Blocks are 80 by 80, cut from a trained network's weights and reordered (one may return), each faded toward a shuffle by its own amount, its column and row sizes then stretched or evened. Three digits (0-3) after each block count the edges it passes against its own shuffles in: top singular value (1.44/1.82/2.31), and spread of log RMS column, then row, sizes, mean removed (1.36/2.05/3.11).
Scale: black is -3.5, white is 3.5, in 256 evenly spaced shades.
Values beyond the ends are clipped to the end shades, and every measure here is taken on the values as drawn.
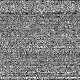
2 1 2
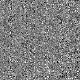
0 2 1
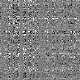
1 3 2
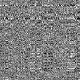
3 1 2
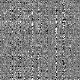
1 3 1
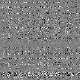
0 2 3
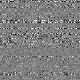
2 0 3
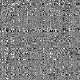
1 2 3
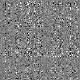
0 3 2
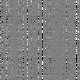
2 3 0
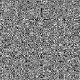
2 1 2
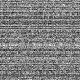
3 1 1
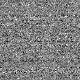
0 0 2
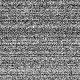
3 0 1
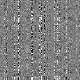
2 3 1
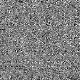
0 1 2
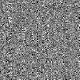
2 2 1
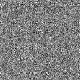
1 0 1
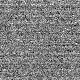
1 0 0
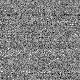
0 0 1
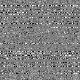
2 0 3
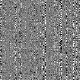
1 3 0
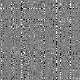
2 3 2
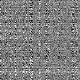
2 3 0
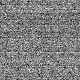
1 1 0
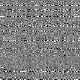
2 0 3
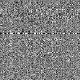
2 1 2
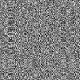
3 2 0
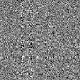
2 2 1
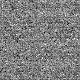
0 1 0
